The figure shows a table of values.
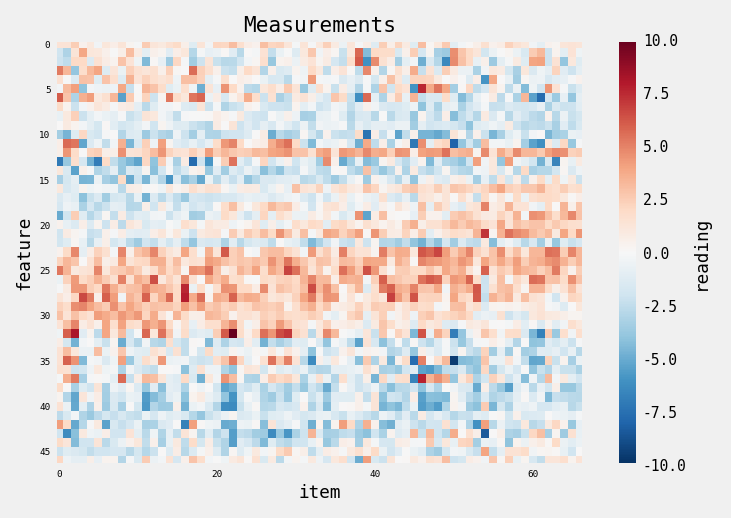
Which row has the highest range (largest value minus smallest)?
32
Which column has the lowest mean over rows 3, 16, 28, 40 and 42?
2
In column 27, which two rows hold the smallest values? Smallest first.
43, 10
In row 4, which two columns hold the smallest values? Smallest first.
54, 58
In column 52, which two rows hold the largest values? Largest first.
26, 23
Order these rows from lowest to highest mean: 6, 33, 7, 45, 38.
38, 33, 7, 45, 6
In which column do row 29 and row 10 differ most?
39
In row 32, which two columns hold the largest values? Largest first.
22, 2
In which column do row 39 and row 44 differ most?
47
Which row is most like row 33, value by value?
14
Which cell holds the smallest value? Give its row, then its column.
35, 50
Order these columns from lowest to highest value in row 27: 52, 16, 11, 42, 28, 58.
58, 28, 52, 11, 42, 16
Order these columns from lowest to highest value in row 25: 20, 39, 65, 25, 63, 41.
65, 41, 20, 25, 63, 39
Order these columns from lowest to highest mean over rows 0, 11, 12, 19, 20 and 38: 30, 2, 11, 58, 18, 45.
45, 18, 11, 30, 2, 58
